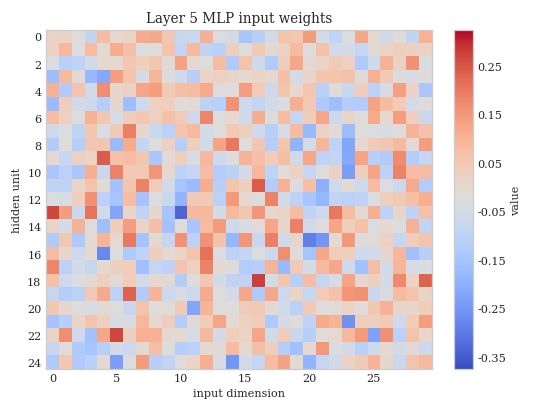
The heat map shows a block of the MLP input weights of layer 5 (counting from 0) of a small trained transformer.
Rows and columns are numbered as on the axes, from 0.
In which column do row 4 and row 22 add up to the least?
25
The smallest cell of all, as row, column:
13, 10
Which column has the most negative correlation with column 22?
9
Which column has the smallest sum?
2
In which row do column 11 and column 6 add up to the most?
7
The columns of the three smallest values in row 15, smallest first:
20, 21, 14
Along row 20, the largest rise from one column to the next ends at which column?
12
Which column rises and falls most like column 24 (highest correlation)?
4
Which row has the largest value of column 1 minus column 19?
22
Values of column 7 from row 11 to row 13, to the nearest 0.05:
0.2 -0.15 -0.1
